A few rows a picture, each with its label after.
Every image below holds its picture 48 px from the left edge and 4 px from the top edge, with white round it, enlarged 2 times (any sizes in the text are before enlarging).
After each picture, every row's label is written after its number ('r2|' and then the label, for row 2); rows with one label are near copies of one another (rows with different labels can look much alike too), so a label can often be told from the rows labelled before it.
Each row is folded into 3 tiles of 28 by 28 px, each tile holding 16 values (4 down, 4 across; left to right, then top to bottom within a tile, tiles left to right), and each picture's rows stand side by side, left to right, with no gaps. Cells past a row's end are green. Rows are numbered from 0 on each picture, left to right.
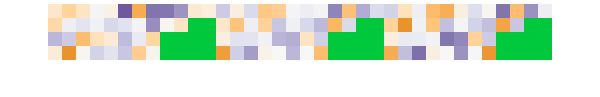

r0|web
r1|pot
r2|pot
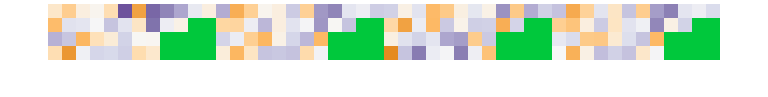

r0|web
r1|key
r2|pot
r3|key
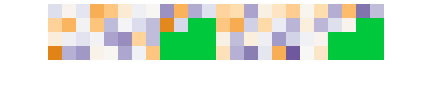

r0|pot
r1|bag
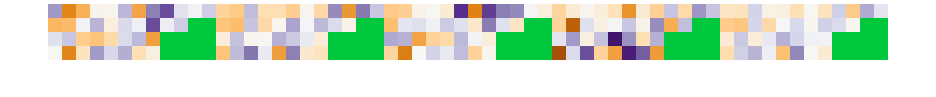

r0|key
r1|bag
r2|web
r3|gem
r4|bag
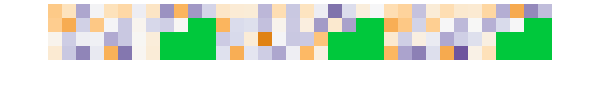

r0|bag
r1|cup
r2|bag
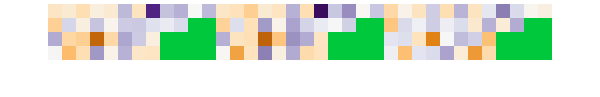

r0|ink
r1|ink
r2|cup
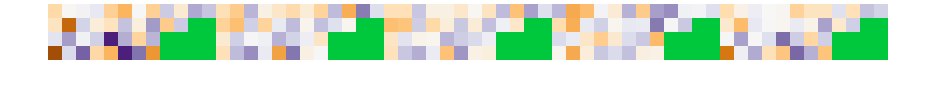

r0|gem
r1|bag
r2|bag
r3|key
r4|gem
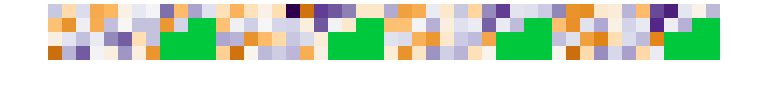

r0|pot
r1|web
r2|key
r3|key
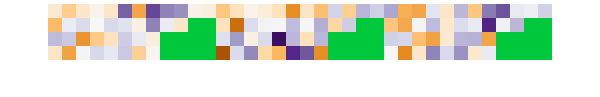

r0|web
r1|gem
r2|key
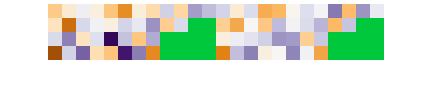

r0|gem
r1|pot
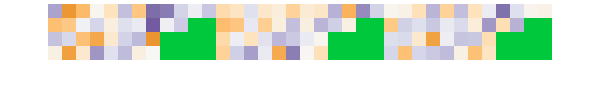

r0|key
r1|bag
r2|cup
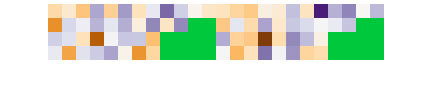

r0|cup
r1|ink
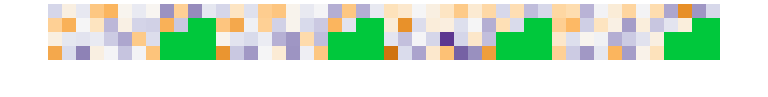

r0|pot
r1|pot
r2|gem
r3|bag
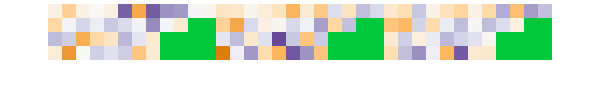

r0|web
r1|gem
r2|bag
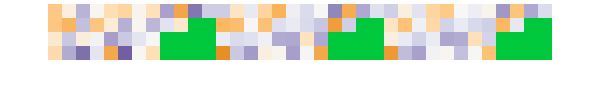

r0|bag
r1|pot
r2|pot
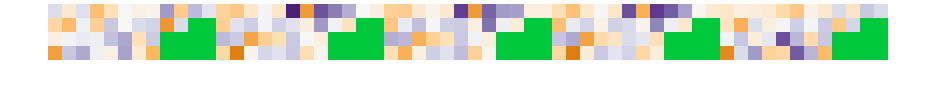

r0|pot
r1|web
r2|web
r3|web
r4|gem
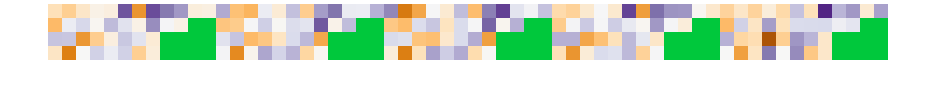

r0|web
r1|key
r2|key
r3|web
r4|ink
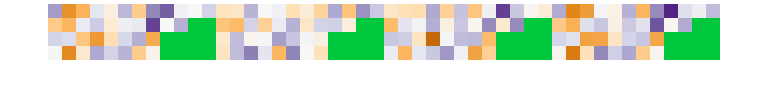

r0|key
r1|bag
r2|cup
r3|key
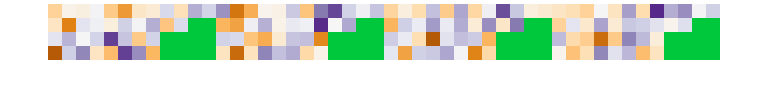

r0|gem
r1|key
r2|cup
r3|ink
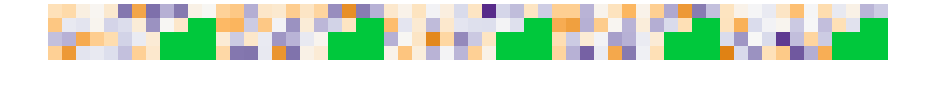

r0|web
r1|bag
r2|ink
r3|bag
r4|gem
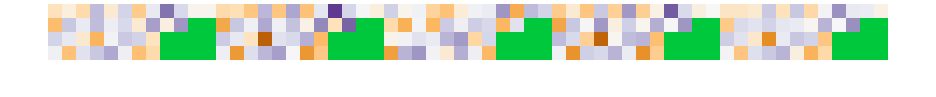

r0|cup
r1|cup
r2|pot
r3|cup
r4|cup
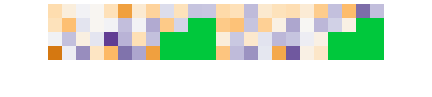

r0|gem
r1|bag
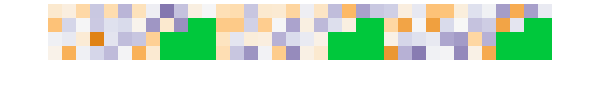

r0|cup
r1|bag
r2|pot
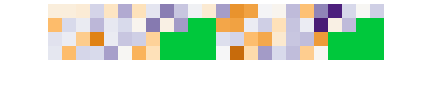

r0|cup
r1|key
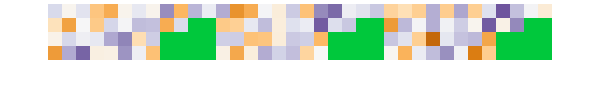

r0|pot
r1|key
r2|cup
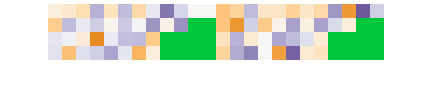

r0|cup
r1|bag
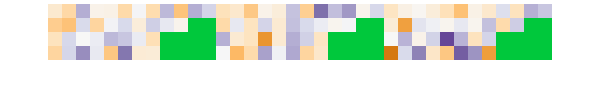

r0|bag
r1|ink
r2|gem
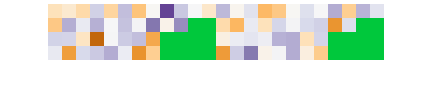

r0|cup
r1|pot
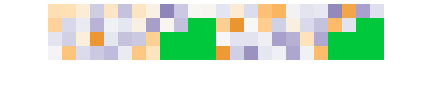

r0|cup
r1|pot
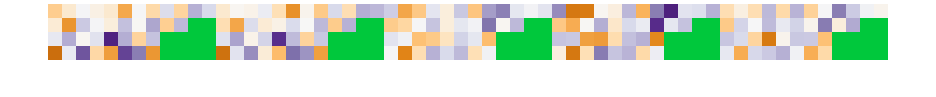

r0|gem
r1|gem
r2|key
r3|key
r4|cup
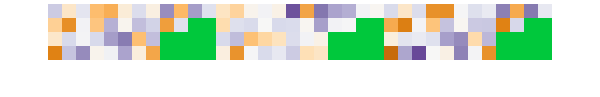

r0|pot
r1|web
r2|pot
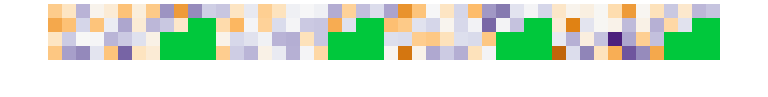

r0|bag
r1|pot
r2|key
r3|gem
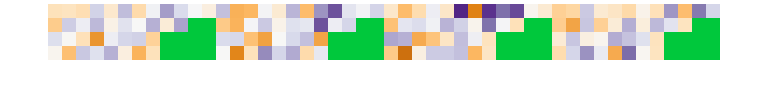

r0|cup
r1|key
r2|web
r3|bag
